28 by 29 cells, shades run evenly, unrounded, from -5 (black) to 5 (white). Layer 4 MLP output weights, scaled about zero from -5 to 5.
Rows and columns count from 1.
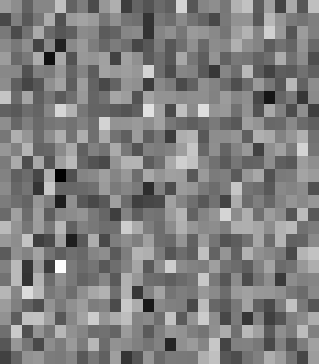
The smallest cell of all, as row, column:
14, 6
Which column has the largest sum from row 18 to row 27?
12
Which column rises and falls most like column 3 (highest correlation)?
9
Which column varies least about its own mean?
15
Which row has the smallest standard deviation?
10
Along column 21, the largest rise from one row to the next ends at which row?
17
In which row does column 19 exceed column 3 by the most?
22
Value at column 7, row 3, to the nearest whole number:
-1
